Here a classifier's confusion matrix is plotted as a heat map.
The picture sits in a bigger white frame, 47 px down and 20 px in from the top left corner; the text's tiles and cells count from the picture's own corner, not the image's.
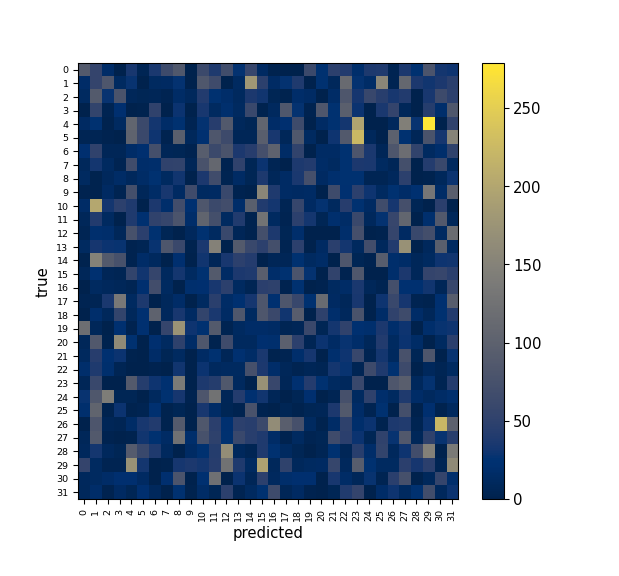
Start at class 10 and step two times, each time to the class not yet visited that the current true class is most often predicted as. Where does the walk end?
14
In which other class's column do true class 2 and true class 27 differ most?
8
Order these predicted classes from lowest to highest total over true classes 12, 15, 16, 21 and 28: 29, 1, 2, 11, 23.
2, 1, 11, 23, 29
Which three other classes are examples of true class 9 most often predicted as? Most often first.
15, 29, 31
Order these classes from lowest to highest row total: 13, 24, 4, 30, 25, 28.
25, 30, 24, 28, 13, 4
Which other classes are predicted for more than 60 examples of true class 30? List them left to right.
8, 11, 27
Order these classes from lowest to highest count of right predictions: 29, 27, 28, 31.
31, 29, 28, 27
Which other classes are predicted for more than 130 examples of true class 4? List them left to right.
23, 27, 29
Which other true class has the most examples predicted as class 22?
1
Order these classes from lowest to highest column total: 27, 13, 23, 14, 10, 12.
13, 14, 12, 10, 23, 27
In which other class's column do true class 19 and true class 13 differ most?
27
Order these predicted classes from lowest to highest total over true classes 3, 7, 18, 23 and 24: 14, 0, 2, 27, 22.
0, 14, 2, 22, 27
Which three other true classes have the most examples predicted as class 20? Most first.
17, 3, 18
